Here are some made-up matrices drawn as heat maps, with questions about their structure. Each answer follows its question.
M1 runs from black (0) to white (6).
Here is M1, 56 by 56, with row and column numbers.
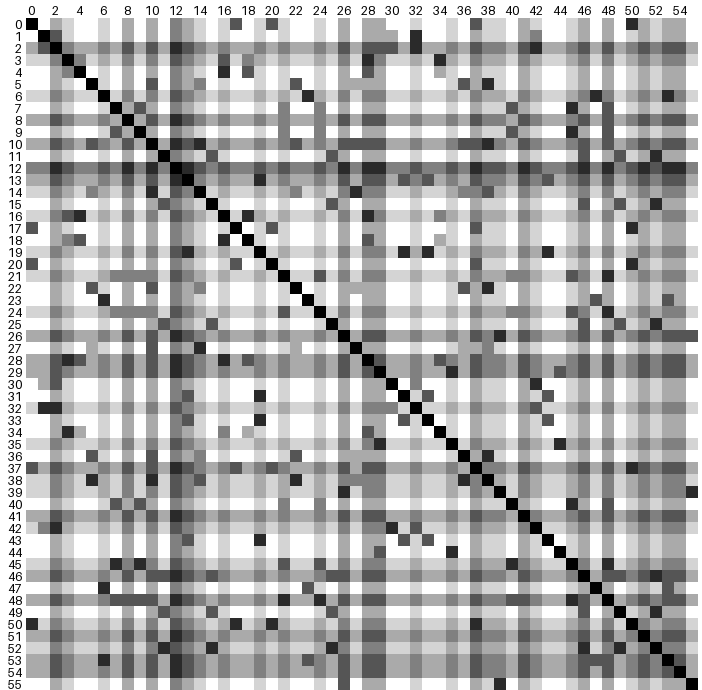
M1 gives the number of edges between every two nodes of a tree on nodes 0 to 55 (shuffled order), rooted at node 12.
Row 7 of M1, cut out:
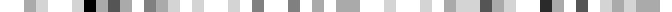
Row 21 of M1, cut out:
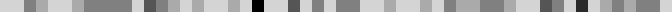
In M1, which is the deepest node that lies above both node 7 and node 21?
48
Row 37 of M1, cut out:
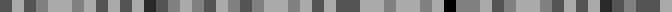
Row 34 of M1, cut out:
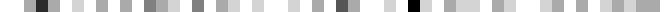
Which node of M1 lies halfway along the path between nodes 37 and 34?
28
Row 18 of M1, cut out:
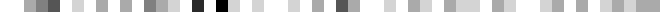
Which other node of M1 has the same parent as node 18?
4
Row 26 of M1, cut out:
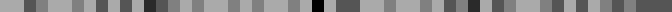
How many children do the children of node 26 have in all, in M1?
1
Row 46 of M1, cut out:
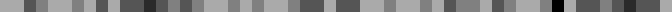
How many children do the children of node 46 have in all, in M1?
4
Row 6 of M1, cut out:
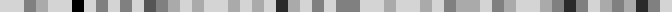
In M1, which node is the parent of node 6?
53
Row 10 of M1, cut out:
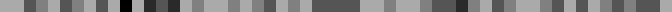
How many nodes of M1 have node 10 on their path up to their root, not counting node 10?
6
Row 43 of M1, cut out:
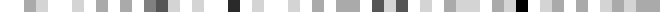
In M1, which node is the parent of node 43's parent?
13
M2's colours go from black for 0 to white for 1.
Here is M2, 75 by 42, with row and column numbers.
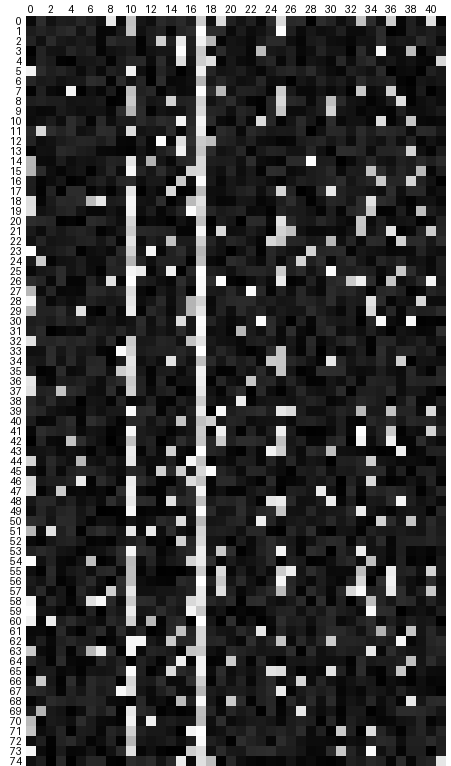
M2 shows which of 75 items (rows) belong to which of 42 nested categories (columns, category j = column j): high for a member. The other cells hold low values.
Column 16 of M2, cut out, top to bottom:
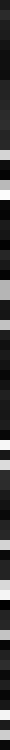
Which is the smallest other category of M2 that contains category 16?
0
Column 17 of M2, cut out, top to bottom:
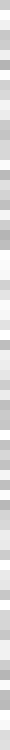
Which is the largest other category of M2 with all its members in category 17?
10
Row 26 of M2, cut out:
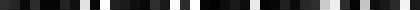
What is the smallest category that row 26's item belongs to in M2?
32
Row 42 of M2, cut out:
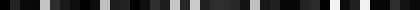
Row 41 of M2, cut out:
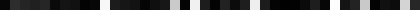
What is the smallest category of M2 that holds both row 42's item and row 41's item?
36
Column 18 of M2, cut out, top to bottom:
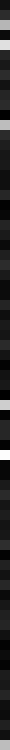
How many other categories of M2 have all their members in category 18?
2
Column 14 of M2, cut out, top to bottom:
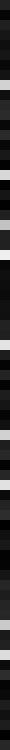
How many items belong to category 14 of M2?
9
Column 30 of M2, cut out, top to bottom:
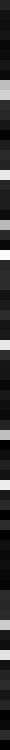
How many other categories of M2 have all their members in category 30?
4
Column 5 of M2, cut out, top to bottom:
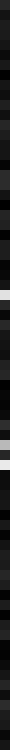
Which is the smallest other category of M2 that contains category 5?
34
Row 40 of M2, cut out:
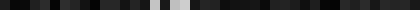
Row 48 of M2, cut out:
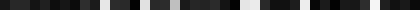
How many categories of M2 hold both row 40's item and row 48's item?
1
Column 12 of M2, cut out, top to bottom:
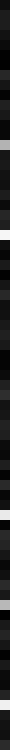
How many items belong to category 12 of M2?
5
